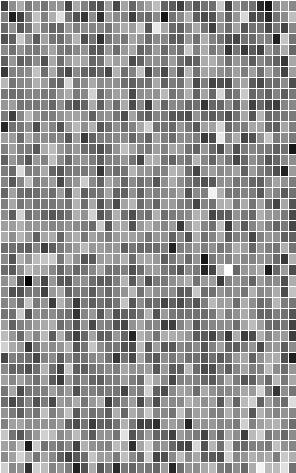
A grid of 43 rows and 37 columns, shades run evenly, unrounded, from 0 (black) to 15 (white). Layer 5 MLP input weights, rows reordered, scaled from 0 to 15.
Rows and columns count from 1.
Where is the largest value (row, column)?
25, 29
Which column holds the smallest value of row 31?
17
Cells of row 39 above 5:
31
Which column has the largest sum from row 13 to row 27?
10
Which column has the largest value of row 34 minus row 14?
37
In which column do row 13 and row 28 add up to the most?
28
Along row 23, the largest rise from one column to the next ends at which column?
23
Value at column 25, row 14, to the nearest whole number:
6
